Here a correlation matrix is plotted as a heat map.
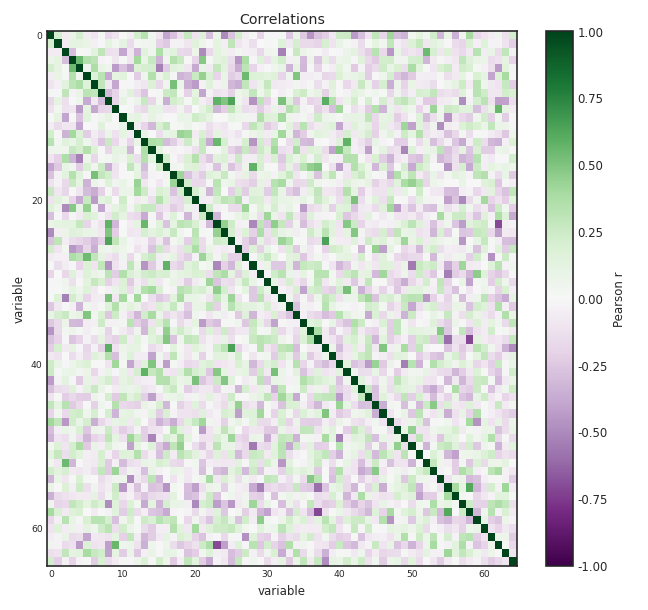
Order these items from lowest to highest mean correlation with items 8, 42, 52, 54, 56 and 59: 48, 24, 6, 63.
63, 6, 48, 24
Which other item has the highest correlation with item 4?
3
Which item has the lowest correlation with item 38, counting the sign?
64
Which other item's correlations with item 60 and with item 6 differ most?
20
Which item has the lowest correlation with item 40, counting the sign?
49
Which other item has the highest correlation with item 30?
22
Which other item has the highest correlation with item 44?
32
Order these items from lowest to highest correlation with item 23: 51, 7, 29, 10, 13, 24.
7, 10, 51, 29, 24, 13
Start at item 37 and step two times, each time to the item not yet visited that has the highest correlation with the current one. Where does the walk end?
28
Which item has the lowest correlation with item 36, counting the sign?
0
